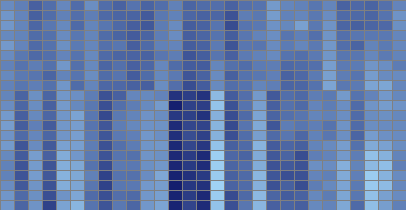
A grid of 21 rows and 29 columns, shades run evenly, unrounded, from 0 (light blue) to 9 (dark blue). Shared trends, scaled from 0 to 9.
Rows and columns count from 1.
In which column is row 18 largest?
13
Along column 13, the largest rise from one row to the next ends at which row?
10
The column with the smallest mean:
16
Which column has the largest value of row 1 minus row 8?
27
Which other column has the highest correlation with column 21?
22
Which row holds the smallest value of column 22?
3
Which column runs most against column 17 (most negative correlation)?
1
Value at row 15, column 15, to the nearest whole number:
8
